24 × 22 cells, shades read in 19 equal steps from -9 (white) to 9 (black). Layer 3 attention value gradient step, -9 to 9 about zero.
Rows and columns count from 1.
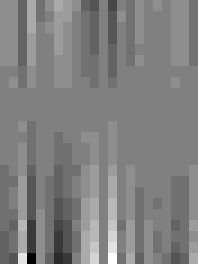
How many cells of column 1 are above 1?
3
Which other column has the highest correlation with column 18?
9
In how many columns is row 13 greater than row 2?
9
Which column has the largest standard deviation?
13
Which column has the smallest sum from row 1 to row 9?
4
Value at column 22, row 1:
1
